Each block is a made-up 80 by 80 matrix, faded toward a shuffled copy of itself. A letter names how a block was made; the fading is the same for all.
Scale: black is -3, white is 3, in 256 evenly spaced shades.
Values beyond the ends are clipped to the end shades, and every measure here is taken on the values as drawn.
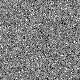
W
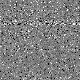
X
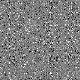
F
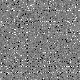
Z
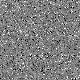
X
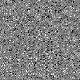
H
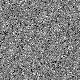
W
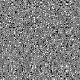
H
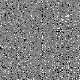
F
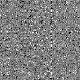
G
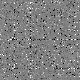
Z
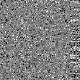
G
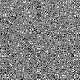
H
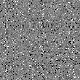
F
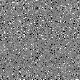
F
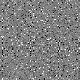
F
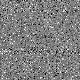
X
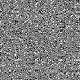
H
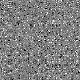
H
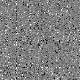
F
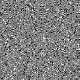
H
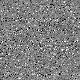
X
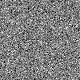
W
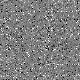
Z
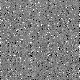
F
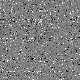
Z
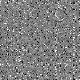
F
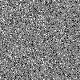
W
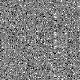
H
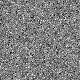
W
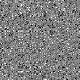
H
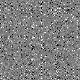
F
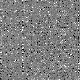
F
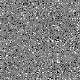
F
